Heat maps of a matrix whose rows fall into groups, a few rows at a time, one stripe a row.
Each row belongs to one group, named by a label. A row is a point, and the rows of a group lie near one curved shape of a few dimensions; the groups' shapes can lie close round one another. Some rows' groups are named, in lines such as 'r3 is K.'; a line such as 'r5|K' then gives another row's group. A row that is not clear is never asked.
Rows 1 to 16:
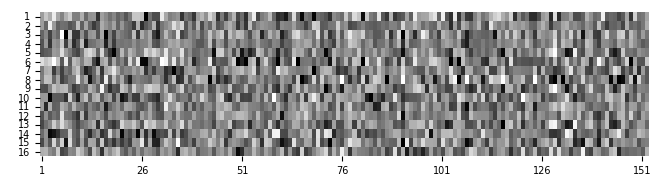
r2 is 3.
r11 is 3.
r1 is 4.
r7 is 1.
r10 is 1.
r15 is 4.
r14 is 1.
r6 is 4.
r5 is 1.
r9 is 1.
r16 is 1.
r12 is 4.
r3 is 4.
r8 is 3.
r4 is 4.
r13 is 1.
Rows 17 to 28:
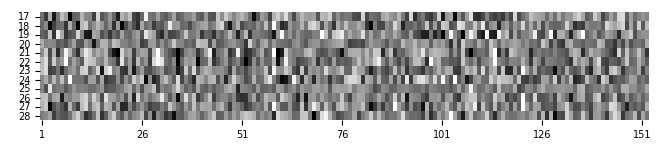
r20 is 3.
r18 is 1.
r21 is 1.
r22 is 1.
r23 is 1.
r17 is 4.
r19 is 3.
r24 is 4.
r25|3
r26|1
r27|1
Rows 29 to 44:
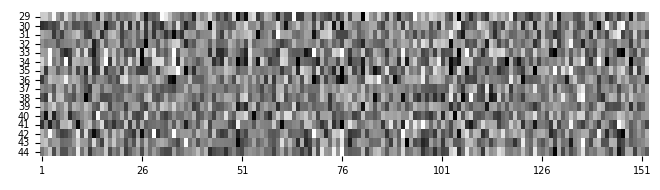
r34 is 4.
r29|4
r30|1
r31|1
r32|3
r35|3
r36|1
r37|3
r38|3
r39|4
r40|4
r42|3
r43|1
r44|3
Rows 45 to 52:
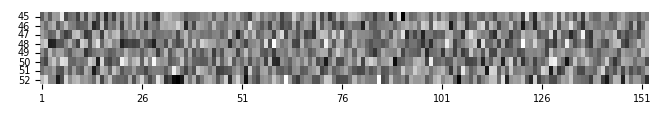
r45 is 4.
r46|3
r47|1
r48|1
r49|3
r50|1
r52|1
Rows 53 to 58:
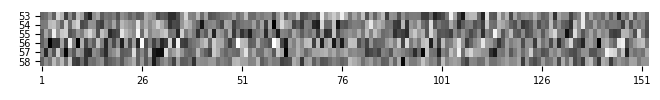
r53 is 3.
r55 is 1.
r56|1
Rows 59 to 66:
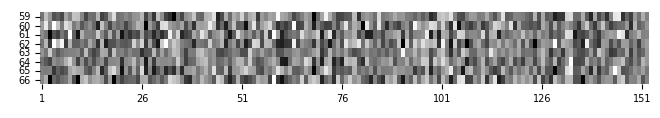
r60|4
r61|1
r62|4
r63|3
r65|1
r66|1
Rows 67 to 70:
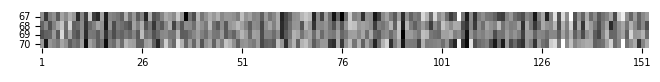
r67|3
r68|4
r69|4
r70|3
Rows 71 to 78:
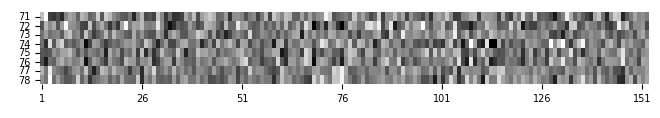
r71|1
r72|1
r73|3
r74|3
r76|3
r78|3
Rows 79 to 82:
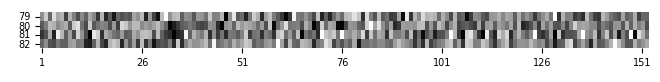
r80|1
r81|3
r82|1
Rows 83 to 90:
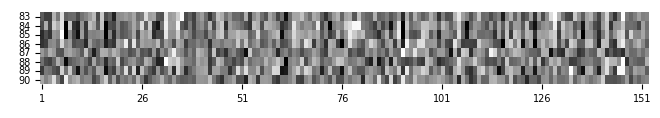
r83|1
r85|4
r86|1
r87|3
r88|1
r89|1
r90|4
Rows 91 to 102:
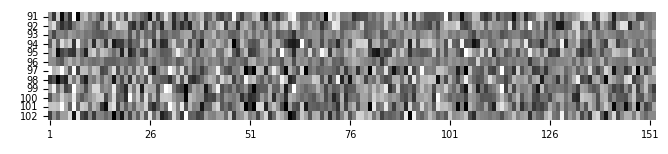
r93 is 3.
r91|4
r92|1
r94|4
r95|1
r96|3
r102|4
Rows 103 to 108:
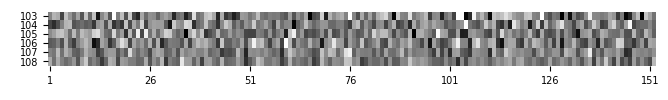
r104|1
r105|1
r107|3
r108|3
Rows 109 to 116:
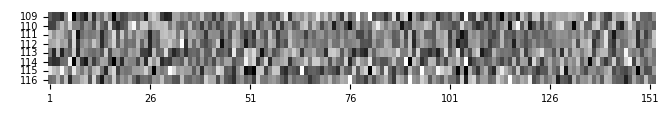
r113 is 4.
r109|4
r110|1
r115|4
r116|3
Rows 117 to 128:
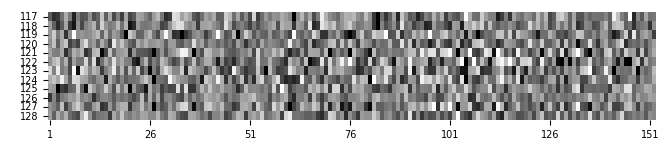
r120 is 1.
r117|1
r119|1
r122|3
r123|4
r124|4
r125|1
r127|3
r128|1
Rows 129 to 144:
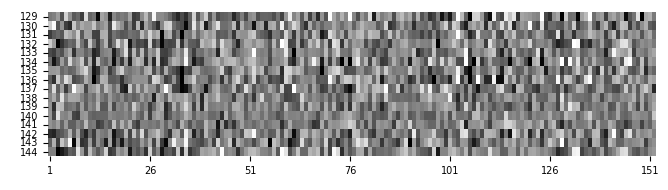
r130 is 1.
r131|3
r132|1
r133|1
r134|3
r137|1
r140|3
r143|4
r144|1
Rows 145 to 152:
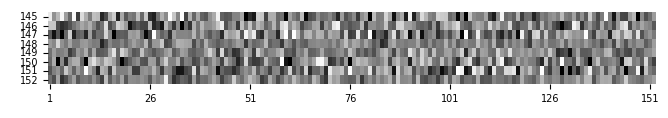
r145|4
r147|4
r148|3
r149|3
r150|1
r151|3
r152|4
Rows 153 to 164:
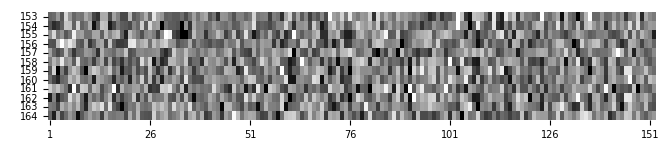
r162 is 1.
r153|3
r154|3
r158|4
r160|3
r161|4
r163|1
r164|4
